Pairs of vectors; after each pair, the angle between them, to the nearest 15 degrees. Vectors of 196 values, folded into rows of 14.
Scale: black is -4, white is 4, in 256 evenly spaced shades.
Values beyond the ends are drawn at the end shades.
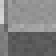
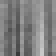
90 degrees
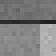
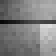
45 degrees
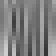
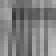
45 degrees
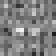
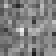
30 degrees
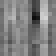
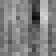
15 degrees
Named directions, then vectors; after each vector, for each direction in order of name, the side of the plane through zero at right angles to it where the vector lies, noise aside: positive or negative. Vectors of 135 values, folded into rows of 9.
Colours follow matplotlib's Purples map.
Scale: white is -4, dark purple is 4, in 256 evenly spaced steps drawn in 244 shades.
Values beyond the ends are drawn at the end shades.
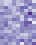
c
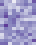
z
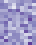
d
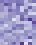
negative, positive, negative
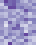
negative, negative, negative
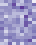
positive, negative, negative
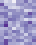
positive, positive, positive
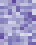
positive, positive, negative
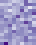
positive, negative, positive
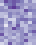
negative, negative, negative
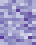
positive, positive, negative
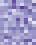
positive, negative, negative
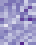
negative, positive, negative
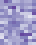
negative, negative, positive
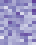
negative, negative, positive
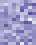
positive, negative, positive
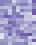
negative, negative, positive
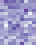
negative, negative, negative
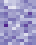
positive, positive, positive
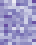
negative, positive, positive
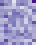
negative, positive, positive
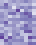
positive, positive, negative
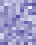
positive, negative, positive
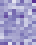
negative, positive, positive
